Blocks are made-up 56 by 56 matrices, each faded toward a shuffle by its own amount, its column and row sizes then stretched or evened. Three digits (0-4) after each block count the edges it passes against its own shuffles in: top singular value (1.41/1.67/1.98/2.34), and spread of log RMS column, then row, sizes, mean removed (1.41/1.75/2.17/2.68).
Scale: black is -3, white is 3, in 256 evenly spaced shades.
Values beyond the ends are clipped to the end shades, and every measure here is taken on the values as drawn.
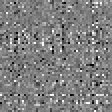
2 2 3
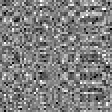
4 2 0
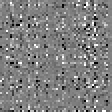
3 4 3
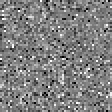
1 0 1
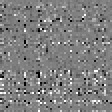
3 3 4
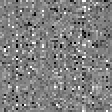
2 3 1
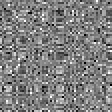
4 0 1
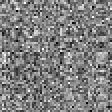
3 1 0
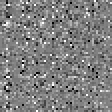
2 2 1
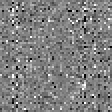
2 3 3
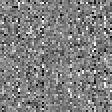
0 4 1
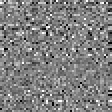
3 0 3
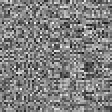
3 1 0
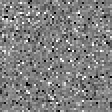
1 0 1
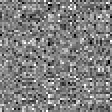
4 2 0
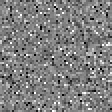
0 0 0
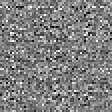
2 1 3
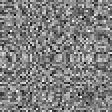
3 0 0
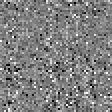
0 2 1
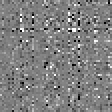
2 4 3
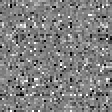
2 1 2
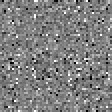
0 2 2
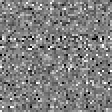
1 0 3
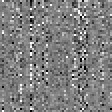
3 4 1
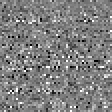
1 0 4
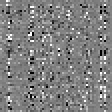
3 4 3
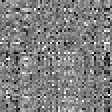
4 3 2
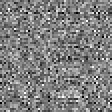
3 1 2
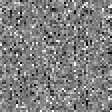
2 3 0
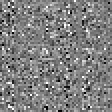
1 4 1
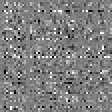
1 4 4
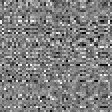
4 0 4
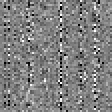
3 4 0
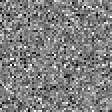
0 1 2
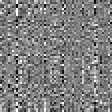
4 4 2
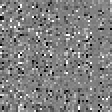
1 4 1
